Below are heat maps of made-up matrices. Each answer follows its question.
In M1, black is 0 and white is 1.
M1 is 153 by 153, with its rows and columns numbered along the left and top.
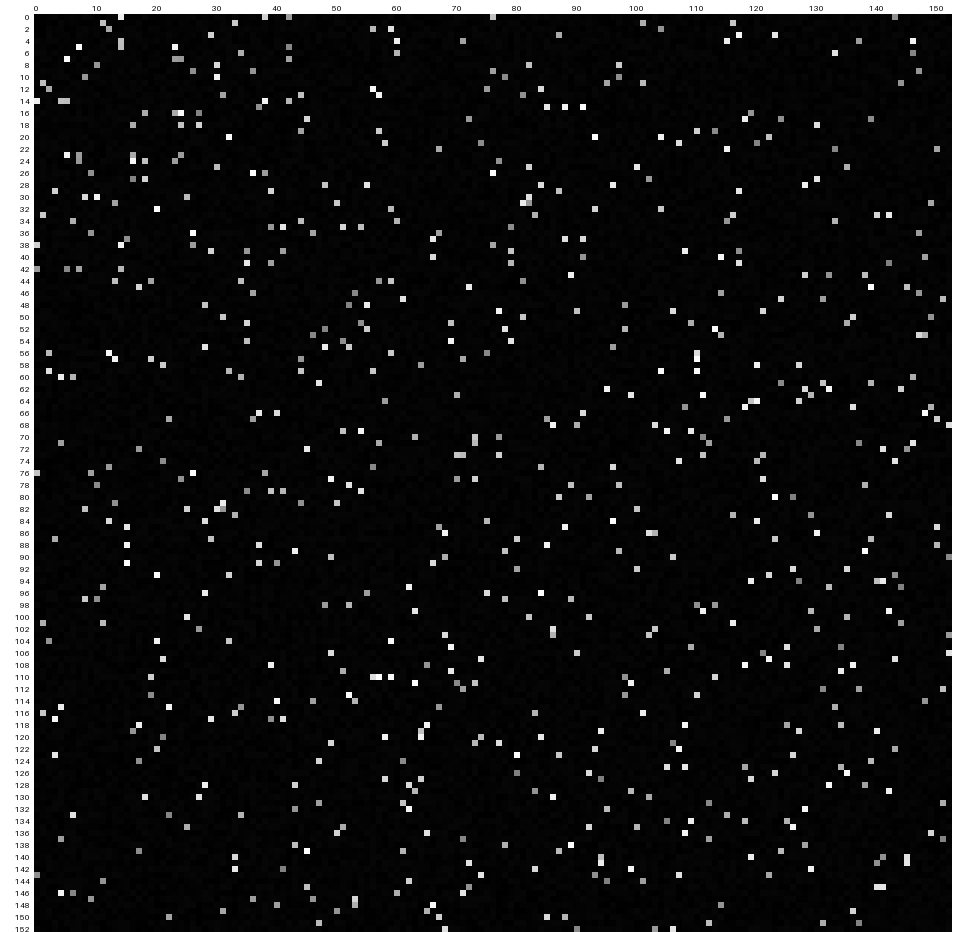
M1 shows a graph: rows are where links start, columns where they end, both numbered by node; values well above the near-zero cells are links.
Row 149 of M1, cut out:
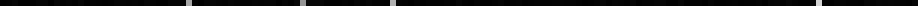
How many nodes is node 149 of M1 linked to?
4
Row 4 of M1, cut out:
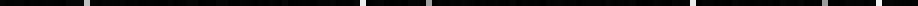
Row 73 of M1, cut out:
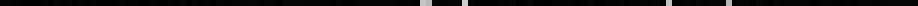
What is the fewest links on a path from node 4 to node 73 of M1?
2
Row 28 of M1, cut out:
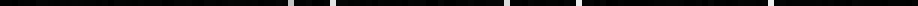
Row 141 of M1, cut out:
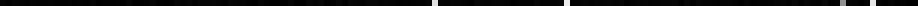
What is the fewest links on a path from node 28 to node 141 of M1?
6
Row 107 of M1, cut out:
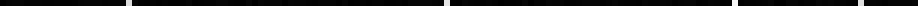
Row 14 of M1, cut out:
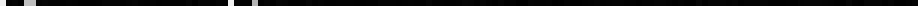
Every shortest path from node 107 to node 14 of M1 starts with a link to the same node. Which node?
node 143
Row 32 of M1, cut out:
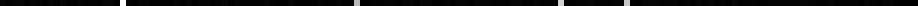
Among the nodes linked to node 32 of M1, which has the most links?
node 59
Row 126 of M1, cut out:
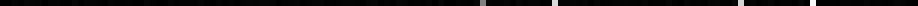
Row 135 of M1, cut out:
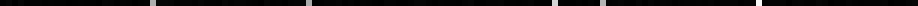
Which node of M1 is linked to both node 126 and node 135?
node 92
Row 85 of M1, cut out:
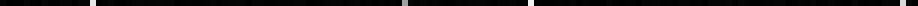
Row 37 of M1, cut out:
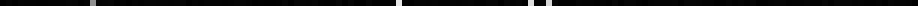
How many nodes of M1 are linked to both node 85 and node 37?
2
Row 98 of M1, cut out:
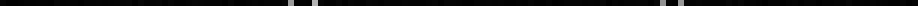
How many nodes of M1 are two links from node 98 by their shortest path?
7
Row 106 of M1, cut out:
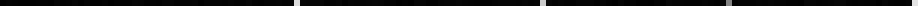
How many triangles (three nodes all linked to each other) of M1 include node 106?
3
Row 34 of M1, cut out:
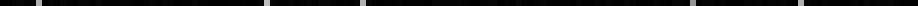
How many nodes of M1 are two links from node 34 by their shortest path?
9
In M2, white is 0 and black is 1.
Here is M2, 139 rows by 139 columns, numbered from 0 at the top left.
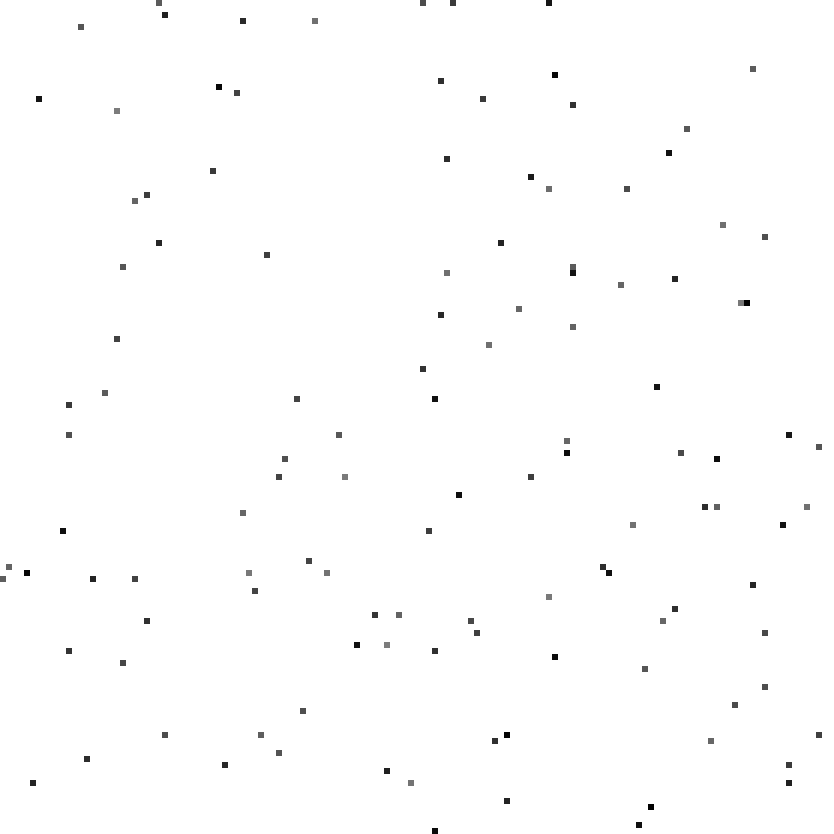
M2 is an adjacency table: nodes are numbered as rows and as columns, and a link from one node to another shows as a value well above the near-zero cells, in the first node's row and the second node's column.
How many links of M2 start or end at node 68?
1
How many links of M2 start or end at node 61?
1
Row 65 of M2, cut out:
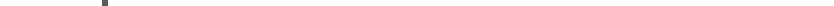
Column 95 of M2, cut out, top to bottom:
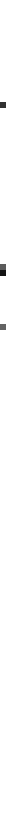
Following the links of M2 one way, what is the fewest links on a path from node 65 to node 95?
2
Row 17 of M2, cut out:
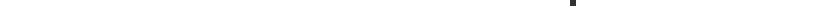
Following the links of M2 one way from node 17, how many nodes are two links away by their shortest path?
4
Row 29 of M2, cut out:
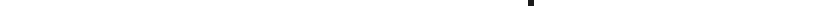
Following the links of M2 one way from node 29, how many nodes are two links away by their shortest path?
2
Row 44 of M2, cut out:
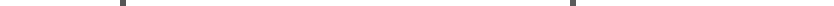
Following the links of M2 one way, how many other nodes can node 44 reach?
12
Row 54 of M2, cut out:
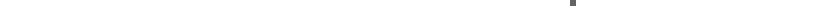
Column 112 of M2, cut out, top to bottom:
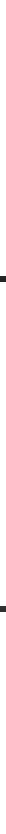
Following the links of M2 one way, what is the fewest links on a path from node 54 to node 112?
3
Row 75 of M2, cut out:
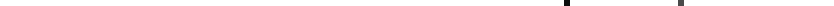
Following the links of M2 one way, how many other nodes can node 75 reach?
4
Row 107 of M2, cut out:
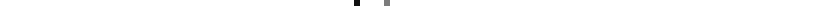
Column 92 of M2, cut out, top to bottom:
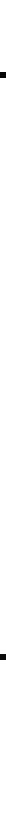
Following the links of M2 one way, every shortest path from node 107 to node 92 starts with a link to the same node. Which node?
node 64
